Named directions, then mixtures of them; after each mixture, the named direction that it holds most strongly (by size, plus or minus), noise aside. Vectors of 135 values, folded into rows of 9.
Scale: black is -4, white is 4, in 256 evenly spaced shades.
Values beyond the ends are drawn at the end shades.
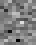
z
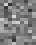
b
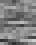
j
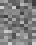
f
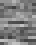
j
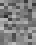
b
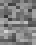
b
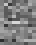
b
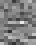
j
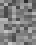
b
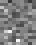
z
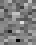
z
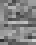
j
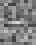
b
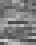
j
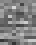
j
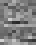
j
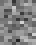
z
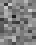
b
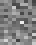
f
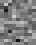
z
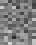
f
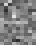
b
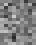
b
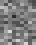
f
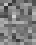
b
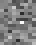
z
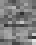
j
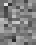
b
